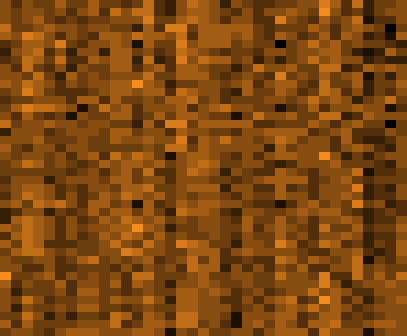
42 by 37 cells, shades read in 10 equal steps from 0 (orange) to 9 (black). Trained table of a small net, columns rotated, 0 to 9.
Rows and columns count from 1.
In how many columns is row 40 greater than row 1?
14
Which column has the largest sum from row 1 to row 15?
34
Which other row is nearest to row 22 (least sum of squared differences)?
3
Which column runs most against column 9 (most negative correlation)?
15
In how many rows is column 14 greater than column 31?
9
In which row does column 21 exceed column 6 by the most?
1
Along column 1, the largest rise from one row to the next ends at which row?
17
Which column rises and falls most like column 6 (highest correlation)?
29
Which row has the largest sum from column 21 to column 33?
21
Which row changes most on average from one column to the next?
8
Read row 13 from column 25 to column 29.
4 4 5 4 2
